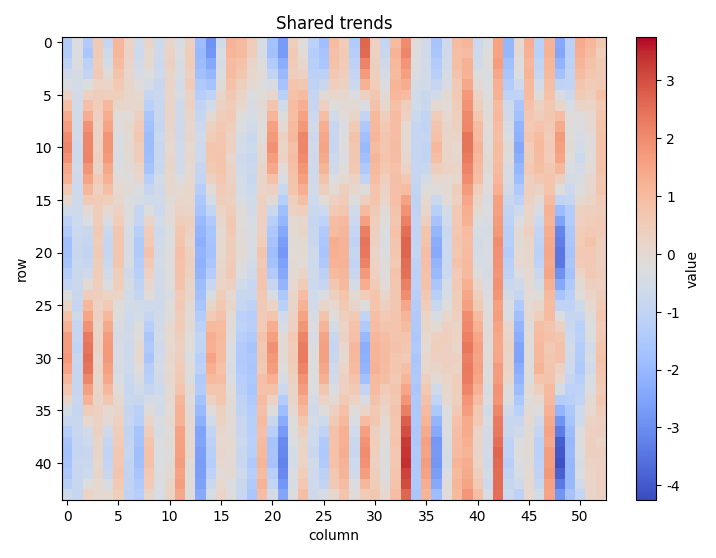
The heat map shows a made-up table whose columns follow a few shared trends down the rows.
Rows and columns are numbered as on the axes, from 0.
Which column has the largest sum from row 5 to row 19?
39
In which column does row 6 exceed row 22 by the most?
48
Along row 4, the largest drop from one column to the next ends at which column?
43
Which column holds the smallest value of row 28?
44
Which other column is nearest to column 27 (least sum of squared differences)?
38
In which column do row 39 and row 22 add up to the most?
33
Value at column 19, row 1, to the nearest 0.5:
-0.5
